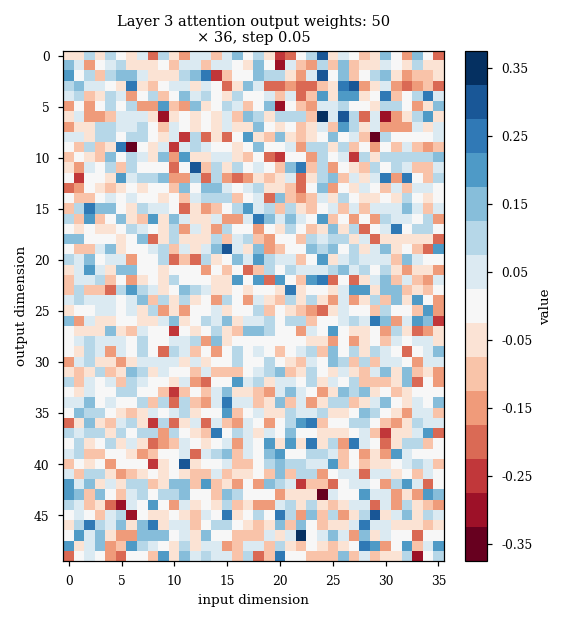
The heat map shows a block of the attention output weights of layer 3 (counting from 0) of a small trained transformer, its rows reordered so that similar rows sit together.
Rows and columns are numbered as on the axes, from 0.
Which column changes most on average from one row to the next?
25
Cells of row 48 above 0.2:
1
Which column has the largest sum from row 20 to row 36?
2
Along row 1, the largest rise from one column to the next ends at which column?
21
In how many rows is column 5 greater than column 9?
23
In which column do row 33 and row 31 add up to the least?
10
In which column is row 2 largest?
24
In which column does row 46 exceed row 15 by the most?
28
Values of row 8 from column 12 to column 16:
0.1 -0.2 -0.05 -0.2 0
